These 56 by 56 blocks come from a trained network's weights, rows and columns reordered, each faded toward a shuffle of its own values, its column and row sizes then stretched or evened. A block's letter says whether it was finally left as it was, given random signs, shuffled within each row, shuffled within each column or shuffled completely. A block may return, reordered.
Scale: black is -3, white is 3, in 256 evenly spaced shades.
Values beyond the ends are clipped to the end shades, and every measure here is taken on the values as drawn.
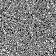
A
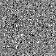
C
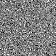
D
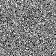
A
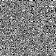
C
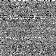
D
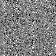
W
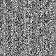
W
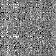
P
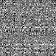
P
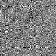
P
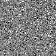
W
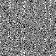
W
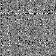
C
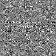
C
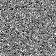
A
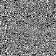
C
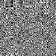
P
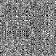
P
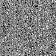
W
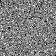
A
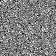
A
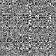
P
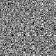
P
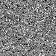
A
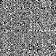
P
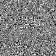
D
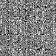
P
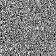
W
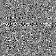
C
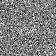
A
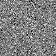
W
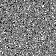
A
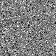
A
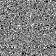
D
